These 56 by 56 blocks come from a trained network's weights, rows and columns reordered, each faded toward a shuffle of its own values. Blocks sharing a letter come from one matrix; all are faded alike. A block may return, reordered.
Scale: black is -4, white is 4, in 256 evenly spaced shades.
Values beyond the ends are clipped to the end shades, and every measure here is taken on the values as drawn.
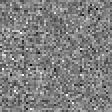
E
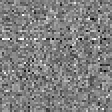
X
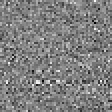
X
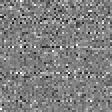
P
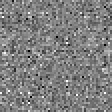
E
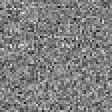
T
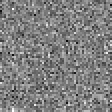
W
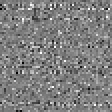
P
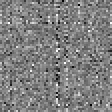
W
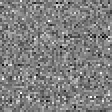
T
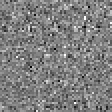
E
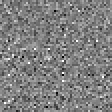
E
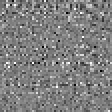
P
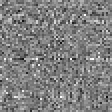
X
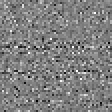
P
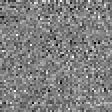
T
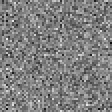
W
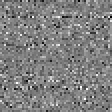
P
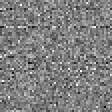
X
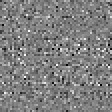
P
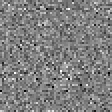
T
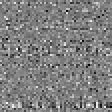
P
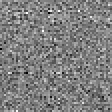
W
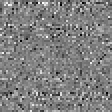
P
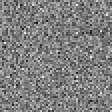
W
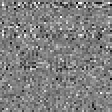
P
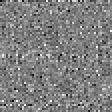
P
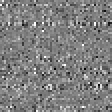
P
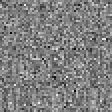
T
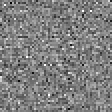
E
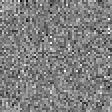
W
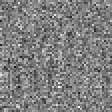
W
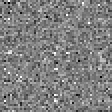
E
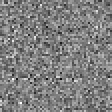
W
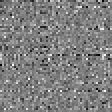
P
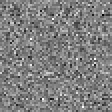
X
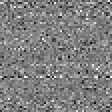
P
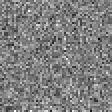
W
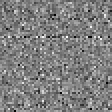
X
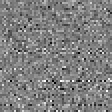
P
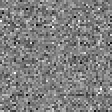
T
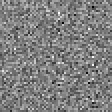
W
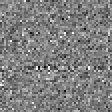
X
